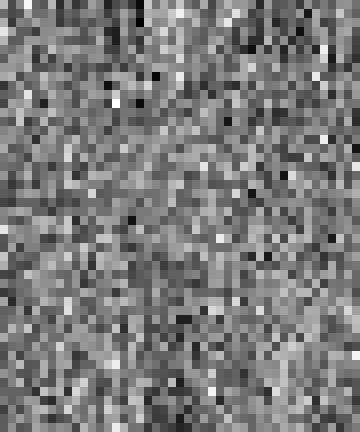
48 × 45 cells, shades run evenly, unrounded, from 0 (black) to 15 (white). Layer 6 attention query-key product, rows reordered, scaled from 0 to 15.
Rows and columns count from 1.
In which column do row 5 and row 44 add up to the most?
27
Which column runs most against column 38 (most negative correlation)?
1
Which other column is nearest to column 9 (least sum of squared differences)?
13
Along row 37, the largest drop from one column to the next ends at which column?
16
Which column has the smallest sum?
42
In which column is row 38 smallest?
23
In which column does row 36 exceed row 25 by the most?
17
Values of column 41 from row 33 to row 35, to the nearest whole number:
11 9 8
